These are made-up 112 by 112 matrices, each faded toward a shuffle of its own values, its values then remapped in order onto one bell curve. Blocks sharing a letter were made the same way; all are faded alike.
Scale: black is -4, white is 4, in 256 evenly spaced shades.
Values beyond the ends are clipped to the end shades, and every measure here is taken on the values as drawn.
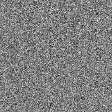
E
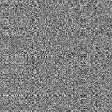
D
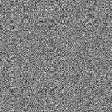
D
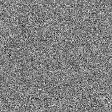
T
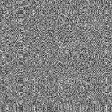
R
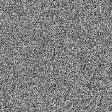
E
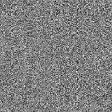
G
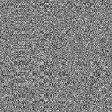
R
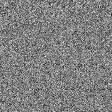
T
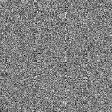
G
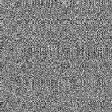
D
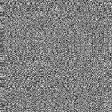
R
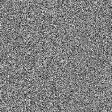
E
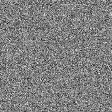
T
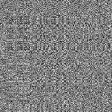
R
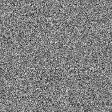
T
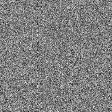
E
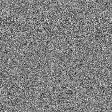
T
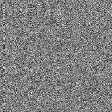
G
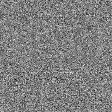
T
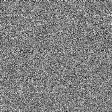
T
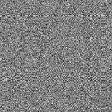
D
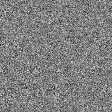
T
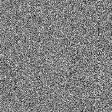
E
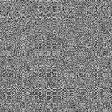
D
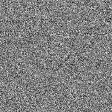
T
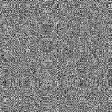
R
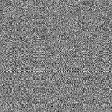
D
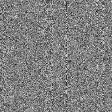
E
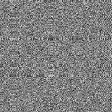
R
